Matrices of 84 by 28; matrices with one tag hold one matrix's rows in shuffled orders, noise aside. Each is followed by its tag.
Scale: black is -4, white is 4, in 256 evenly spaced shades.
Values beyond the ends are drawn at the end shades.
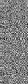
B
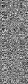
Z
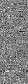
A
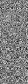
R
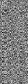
Z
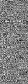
A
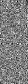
R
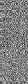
B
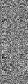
Z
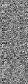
Z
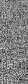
A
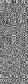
B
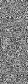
R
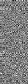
B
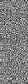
B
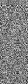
R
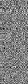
B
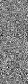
R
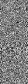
R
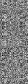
Z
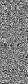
Z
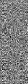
Z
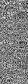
A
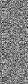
Z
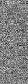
A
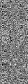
Z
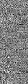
A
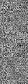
A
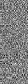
B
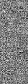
A
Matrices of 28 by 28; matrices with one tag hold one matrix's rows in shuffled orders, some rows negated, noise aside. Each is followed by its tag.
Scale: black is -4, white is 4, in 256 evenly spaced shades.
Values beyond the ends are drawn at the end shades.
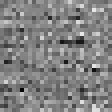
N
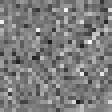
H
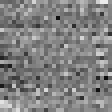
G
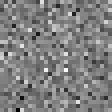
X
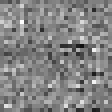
N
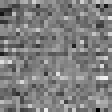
G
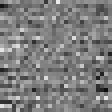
G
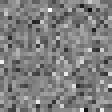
H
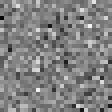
H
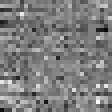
G
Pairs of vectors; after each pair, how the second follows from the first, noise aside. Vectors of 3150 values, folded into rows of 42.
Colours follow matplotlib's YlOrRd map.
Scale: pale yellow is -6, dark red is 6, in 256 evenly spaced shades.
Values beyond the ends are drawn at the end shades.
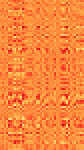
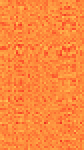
reversed, shrunk.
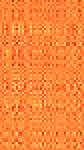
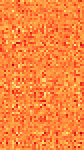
sign-scrambled.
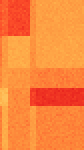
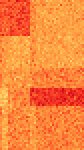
copied.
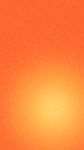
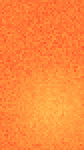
shrunk.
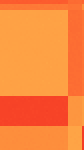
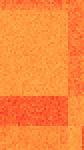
shrunk.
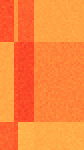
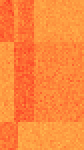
shrunk.
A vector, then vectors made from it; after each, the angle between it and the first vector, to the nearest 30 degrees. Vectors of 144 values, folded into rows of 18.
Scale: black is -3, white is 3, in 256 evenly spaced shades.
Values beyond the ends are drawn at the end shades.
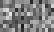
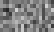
150 degrees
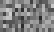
30 degrees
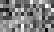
150 degrees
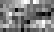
60 degrees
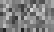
60 degrees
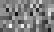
120 degrees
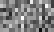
150 degrees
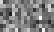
120 degrees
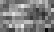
120 degrees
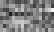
150 degrees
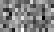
150 degrees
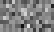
90 degrees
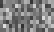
30 degrees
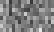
90 degrees
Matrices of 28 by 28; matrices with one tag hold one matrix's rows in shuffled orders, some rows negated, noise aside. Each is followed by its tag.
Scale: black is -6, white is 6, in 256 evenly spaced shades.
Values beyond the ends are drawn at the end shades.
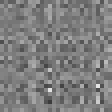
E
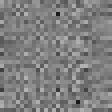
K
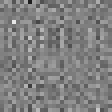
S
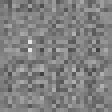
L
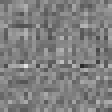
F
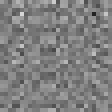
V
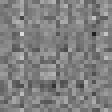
V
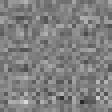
F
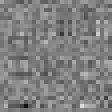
F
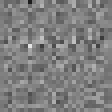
L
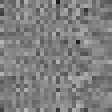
K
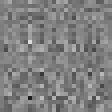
L
